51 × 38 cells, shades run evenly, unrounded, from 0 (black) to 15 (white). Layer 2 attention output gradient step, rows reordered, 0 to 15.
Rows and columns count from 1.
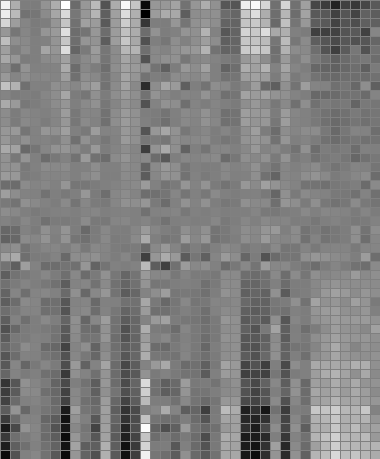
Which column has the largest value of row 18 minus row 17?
15
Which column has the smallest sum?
7
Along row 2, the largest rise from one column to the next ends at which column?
16
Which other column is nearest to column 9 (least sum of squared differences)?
22
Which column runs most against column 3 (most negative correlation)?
17
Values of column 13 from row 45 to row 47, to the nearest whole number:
4 3 3
